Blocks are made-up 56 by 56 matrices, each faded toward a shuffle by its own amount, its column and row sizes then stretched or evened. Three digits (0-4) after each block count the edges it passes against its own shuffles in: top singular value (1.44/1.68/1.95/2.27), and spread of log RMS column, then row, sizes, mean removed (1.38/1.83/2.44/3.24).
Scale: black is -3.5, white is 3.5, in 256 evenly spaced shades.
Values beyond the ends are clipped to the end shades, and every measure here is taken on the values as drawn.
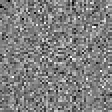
3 0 0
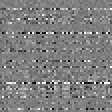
3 0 4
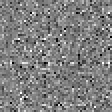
1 2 1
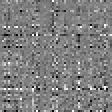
3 3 3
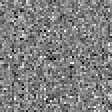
1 1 1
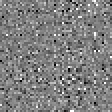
1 2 2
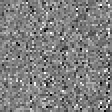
1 2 0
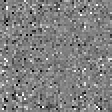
0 2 1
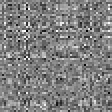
4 2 3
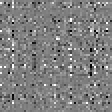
3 2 3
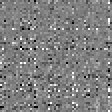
0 3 3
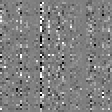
3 4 1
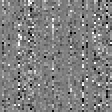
2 4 0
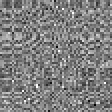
4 0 0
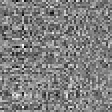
4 2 2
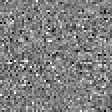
2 0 1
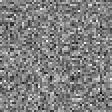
3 1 0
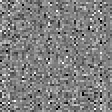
3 2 0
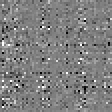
2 3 3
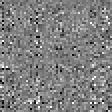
2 3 2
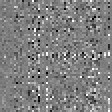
1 4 2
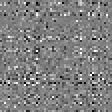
4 2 3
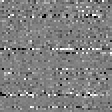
2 0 4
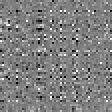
4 3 3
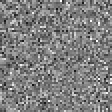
1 1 0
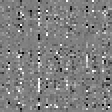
1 3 2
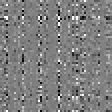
4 4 2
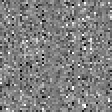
0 3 0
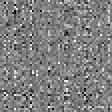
3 3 1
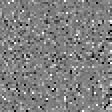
1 1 1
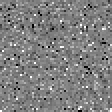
0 0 1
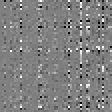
4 4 2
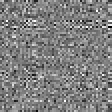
4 2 3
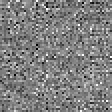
3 2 0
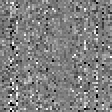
1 3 0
